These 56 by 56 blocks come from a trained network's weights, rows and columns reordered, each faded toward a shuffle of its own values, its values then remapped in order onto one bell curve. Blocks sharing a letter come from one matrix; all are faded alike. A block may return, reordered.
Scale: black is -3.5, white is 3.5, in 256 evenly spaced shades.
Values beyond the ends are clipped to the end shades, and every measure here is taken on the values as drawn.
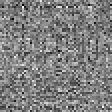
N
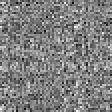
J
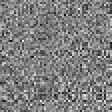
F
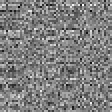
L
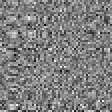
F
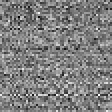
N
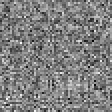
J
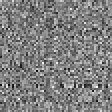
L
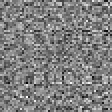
L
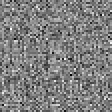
J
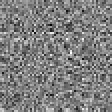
L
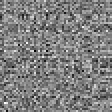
N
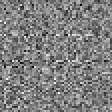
L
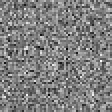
J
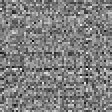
N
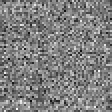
J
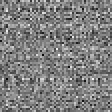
N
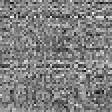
N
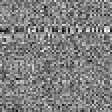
L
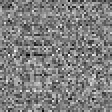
N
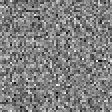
J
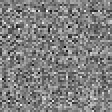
F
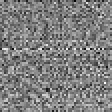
N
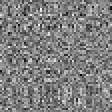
F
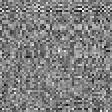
L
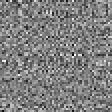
F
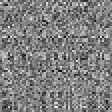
N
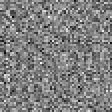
L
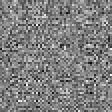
N
